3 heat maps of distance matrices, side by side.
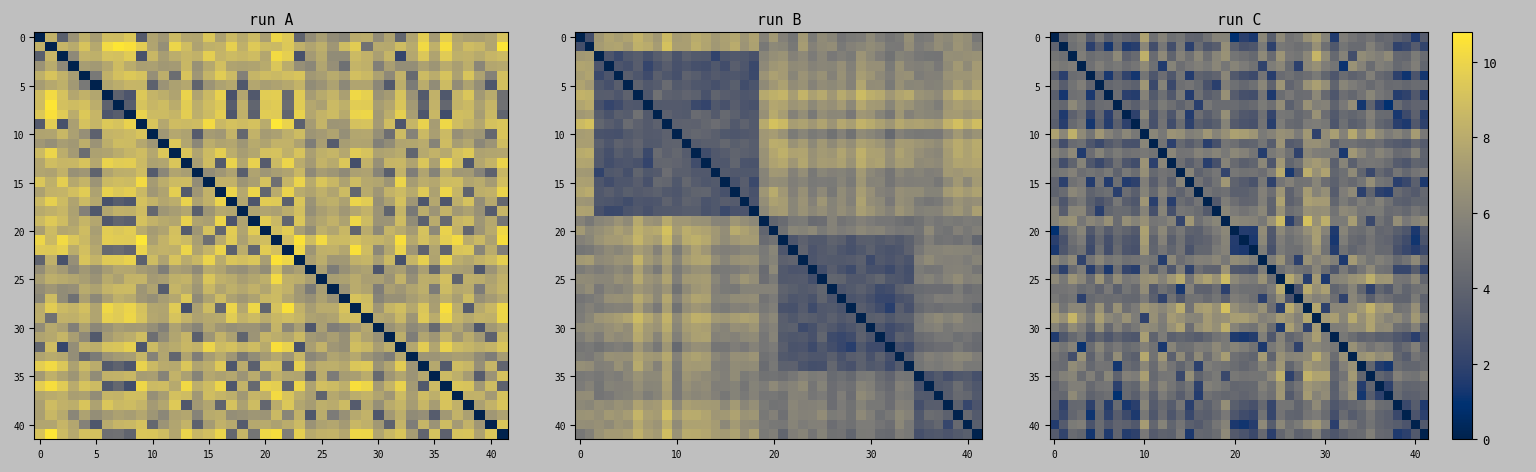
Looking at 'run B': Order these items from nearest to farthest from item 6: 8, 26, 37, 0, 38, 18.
18, 8, 37, 26, 38, 0
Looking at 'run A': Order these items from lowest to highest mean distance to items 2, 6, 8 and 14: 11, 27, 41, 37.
41, 27, 11, 37
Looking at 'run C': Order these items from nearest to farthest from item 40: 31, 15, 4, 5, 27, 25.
31, 4, 15, 5, 27, 25
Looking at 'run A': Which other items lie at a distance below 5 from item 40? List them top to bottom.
5, 10, 14, 18, 31
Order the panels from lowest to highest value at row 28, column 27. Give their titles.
run B, run C, run A
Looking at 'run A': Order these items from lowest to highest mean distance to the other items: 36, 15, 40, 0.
40, 0, 36, 15
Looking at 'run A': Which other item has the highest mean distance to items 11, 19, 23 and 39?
21
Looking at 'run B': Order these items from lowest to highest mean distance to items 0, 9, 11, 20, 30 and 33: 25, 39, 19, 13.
25, 19, 13, 39
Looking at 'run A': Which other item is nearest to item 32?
2
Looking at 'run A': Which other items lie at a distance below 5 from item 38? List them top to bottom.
13, 16, 20, 28
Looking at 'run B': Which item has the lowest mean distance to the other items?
32
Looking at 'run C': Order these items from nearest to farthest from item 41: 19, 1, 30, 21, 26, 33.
1, 21, 30, 33, 26, 19
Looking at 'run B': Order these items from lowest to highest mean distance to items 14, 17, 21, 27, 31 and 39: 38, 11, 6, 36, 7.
36, 38, 7, 11, 6
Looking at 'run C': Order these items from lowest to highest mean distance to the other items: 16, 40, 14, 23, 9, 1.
9, 1, 40, 16, 14, 23
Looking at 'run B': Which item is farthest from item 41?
9
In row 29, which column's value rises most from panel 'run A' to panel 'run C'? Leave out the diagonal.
1
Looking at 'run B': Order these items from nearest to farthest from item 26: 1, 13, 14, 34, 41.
34, 41, 14, 1, 13
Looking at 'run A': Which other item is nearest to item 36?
8
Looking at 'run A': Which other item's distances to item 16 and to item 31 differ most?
13
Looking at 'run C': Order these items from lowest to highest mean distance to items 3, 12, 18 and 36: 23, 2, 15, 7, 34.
23, 7, 34, 15, 2
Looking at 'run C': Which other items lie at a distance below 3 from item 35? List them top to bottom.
14, 19, 26
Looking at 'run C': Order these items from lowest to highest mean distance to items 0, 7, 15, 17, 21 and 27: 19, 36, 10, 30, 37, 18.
37, 36, 18, 19, 30, 10
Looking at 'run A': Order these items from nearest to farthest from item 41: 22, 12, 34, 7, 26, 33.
34, 7, 22, 33, 12, 26
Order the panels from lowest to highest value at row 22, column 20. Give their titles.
run C, run B, run A
